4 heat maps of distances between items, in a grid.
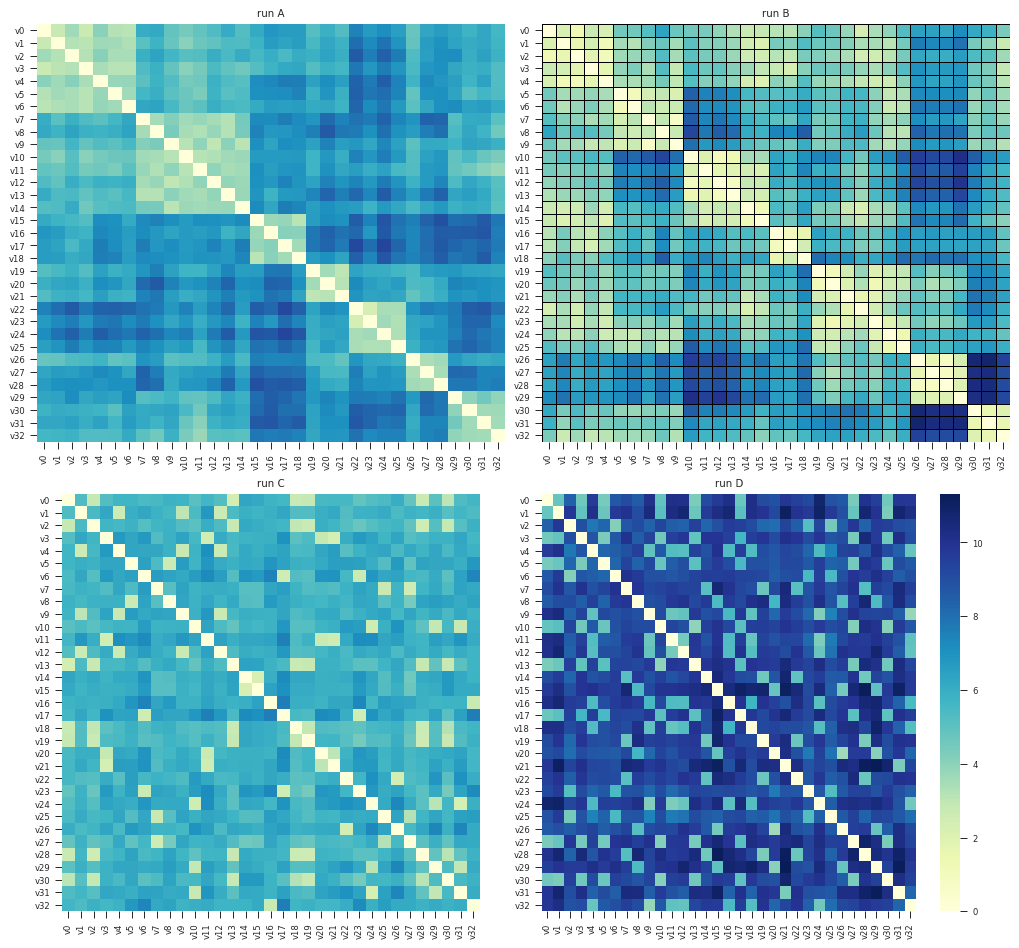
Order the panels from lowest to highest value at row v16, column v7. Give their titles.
run B, run C, run A, run D
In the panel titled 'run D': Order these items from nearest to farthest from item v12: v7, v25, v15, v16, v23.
v16, v25, v23, v7, v15
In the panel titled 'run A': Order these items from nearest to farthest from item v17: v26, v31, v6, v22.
v6, v26, v31, v22
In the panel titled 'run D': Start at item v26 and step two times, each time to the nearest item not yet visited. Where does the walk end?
v29
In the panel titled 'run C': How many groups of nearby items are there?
10
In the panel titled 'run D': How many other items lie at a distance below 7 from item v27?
8
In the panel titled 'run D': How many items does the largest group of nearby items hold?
9
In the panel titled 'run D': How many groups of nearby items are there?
6
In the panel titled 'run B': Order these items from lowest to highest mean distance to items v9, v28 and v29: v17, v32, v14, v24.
v24, v17, v14, v32
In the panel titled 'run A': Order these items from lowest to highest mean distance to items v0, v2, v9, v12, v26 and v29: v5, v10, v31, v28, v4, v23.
v10, v5, v4, v31, v28, v23
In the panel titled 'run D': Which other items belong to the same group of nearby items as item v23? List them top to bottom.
v2, v6, v25
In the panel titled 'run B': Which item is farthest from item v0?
v29
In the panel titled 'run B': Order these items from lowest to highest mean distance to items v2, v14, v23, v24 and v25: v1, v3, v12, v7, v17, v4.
v4, v1, v3, v7, v17, v12
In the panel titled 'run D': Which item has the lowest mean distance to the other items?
v5
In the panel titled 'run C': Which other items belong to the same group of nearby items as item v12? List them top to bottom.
v1, v4, v9
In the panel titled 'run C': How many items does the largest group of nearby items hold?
7
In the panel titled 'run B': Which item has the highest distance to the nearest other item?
v8
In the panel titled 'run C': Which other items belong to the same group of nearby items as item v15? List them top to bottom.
v14
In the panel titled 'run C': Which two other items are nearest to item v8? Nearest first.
v5, v27
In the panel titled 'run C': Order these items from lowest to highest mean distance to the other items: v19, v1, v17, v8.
v19, v1, v8, v17
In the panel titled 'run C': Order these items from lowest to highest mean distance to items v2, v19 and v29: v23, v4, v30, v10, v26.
v30, v10, v23, v4, v26
